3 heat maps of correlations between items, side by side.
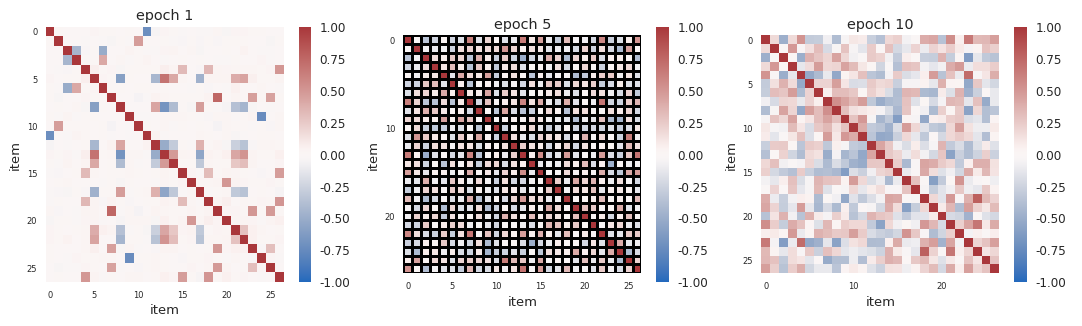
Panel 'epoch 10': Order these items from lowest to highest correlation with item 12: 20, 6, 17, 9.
9, 17, 6, 20
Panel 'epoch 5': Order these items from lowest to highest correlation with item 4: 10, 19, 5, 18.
19, 10, 5, 18
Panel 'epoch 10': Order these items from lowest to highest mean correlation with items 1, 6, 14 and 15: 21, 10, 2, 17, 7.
7, 10, 2, 21, 17
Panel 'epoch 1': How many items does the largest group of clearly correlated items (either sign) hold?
8
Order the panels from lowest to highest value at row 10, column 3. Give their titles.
epoch 5, epoch 1, epoch 10
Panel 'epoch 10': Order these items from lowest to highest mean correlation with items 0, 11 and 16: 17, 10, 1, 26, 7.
1, 17, 26, 7, 10
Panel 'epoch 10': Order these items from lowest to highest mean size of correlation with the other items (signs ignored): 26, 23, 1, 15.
1, 26, 15, 23
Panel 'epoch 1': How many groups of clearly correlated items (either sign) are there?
8
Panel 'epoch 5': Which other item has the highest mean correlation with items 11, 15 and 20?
25
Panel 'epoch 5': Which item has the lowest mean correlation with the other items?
10
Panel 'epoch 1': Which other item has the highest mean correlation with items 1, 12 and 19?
7
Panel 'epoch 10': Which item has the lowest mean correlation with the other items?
13
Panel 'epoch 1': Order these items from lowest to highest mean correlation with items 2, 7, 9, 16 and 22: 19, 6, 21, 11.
6, 11, 21, 19
